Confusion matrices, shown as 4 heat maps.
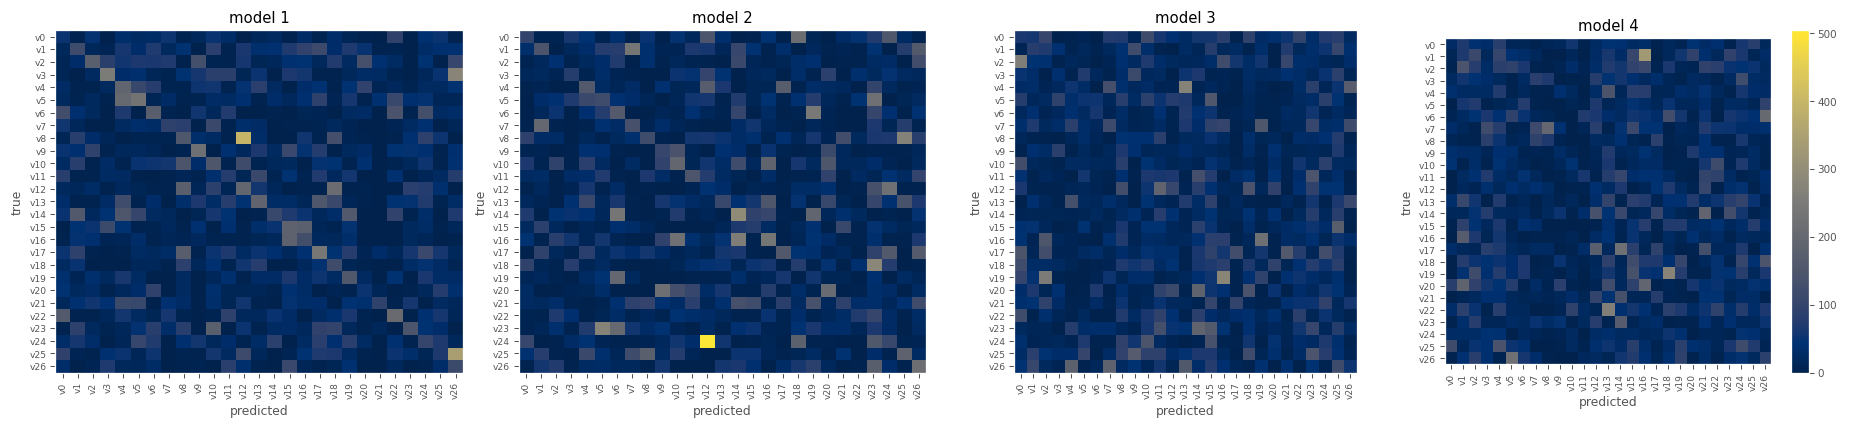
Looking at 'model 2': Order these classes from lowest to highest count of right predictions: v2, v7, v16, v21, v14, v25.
v2, v21, v7, v25, v16, v14
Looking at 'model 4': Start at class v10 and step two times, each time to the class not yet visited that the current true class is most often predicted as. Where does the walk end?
v13
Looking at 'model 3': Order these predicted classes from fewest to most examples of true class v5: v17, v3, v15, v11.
v17, v11, v3, v15
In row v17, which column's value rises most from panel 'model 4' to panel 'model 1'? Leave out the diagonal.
v8
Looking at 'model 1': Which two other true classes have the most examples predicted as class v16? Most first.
v15, v1
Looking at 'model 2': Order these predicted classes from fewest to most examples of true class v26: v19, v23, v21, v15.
v21, v15, v19, v23
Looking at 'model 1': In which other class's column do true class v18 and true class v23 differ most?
v10
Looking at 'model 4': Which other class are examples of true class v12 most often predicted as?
v21
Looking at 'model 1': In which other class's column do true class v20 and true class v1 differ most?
v17
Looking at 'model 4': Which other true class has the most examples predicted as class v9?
v20
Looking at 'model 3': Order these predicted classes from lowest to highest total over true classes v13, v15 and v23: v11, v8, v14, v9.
v9, v8, v11, v14
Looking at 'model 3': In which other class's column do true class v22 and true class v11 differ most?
v23
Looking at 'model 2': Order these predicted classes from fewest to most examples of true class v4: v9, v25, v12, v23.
v25, v9, v23, v12
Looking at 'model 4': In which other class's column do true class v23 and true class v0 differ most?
v14
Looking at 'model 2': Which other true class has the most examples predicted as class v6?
v14
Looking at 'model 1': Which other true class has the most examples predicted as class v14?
v24
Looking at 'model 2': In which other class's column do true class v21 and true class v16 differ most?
v10
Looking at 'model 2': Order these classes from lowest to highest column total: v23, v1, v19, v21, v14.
v21, v1, v19, v14, v23
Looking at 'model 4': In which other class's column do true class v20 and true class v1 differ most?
v16
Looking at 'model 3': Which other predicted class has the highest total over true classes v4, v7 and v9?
v13
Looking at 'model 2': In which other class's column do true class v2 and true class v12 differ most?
v24
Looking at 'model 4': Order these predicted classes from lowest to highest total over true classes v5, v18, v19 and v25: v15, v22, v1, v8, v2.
v8, v22, v1, v2, v15
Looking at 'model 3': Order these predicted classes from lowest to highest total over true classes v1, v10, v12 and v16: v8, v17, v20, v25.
v17, v20, v25, v8
